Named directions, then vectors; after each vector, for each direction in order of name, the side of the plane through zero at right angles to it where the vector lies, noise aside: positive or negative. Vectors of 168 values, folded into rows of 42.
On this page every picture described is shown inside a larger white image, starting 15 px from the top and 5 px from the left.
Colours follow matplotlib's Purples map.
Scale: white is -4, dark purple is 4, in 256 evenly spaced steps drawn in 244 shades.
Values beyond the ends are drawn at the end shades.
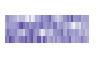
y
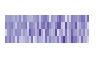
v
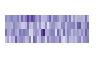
negative, negative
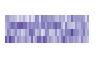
positive, positive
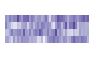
positive, negative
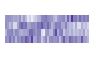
positive, positive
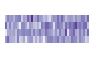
positive, negative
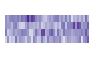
negative, negative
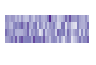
negative, positive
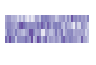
positive, positive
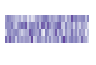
positive, positive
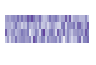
negative, negative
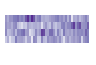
negative, negative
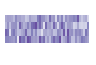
negative, positive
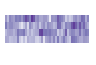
positive, negative
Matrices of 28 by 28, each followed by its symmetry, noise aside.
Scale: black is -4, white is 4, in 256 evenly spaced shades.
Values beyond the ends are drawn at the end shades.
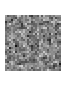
same after a half turn.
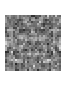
mirrored left to right.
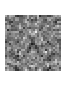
mirrored left to right.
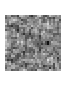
mirrored top to bottom.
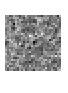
no symmetry.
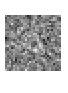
symmetric.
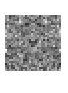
mirrored left to right.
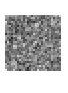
symmetric.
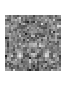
mirrored left to right.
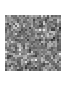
symmetric.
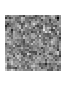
symmetric across the other diagonal.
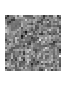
symmetric.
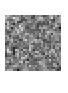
symmetric.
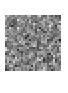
symmetric.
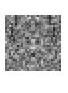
mirrored left to right.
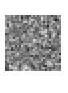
no symmetry.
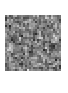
same after a half turn.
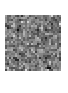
symmetric across the other diagonal.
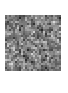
same after a half turn.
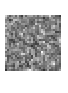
symmetric.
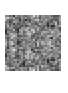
mirrored top to bottom.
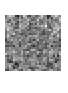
mirrored left to right.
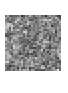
no symmetry.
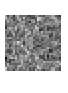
mirrored top to bottom.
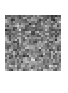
mirrored left to right.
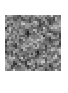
same after a half turn.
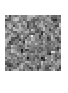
symmetric.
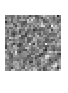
symmetric.
